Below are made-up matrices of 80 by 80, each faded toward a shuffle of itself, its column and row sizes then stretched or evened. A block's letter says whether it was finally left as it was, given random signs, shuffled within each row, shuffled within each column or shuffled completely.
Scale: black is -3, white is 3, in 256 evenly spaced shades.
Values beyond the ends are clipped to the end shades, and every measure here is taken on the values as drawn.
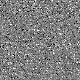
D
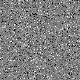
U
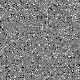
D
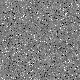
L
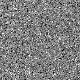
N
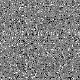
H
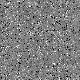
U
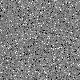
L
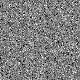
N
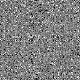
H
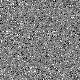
D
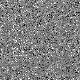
U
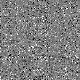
H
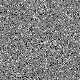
D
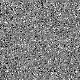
U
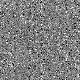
N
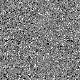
U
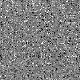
H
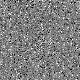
N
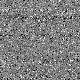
D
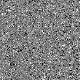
U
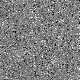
N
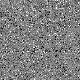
H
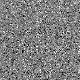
U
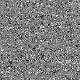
H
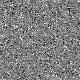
L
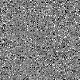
H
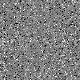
N
